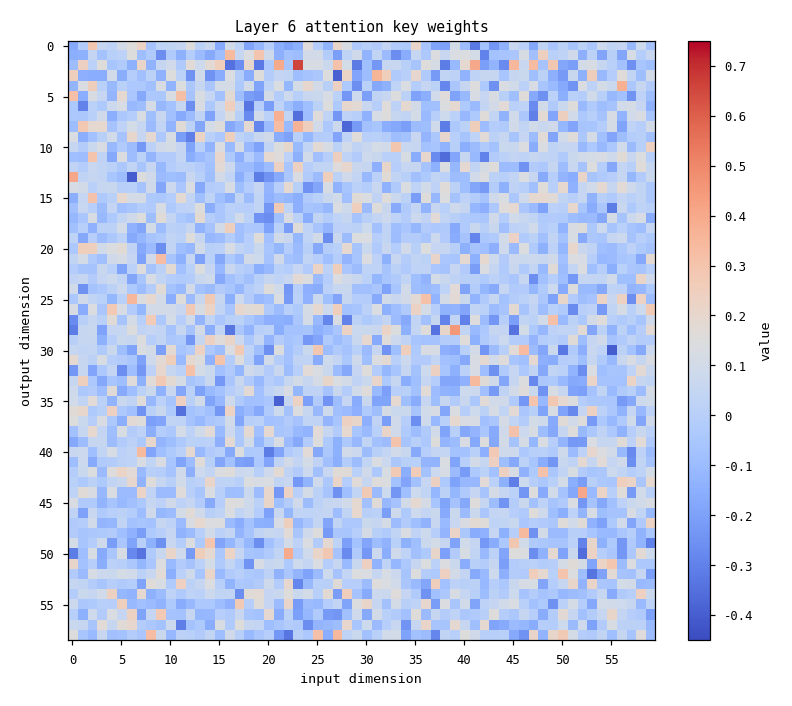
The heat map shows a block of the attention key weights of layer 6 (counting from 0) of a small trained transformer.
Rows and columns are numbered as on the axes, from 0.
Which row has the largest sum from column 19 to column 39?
42
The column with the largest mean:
2
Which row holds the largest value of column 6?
25
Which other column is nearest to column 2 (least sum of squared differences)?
5
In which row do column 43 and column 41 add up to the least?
0
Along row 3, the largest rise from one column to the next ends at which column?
28
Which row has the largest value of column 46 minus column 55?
30
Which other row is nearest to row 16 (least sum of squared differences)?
19
